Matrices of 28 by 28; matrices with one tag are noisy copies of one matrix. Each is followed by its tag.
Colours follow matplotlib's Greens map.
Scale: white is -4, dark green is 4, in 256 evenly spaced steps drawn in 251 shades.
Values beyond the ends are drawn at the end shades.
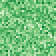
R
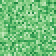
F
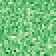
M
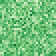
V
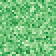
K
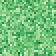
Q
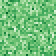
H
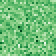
Q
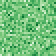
F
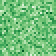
R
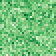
Q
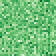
H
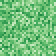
H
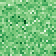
K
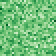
K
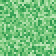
K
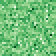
V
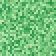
F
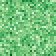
M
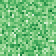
V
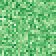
V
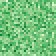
H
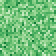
R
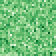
Q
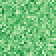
K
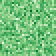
R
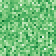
H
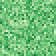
Q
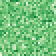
H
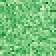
K
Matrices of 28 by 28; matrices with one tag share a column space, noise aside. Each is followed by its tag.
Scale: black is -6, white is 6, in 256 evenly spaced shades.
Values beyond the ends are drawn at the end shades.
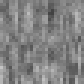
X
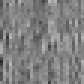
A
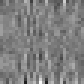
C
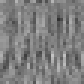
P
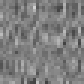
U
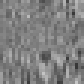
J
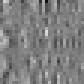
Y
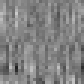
X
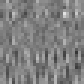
J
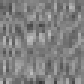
U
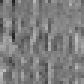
A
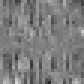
C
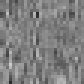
J
